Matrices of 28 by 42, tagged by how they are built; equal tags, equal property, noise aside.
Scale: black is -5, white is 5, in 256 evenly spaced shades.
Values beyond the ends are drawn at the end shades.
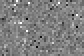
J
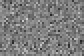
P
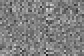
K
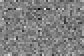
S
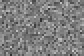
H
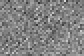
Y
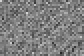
Y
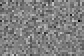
S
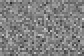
P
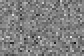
S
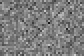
Y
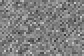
Y
